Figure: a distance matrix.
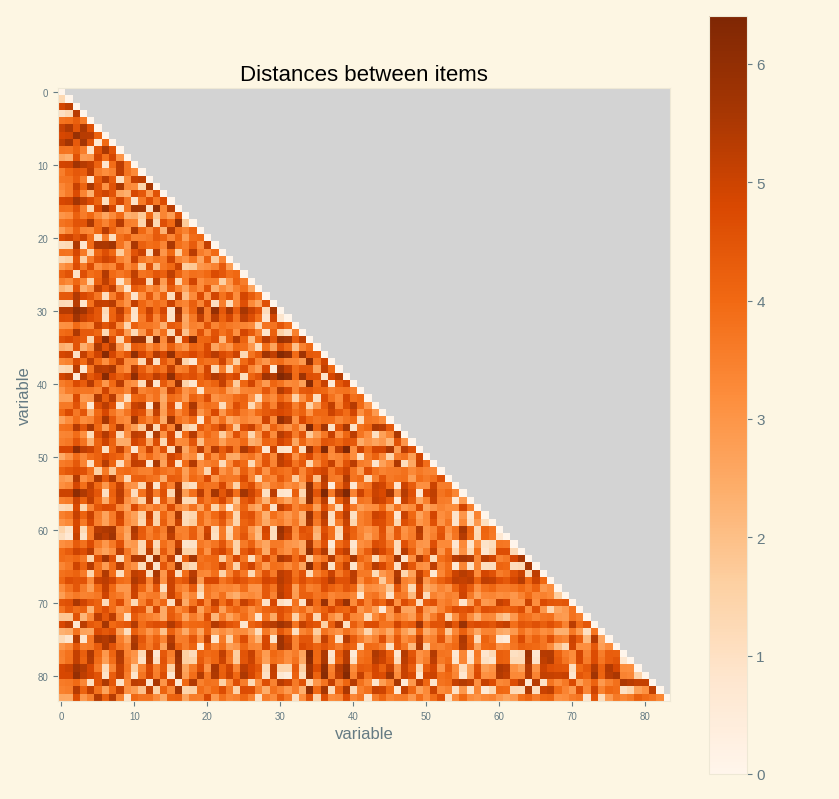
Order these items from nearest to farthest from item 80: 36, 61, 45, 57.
57, 61, 45, 36
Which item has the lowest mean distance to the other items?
17
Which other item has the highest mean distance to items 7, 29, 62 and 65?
34
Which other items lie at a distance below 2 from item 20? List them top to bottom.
5, 7, 52
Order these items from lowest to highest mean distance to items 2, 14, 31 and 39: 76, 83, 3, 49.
83, 76, 49, 3
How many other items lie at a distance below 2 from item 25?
4
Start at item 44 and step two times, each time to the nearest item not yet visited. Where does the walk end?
67
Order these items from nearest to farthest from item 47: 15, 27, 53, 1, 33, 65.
27, 1, 53, 33, 15, 65
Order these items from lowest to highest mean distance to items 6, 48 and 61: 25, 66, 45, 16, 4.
45, 4, 66, 16, 25
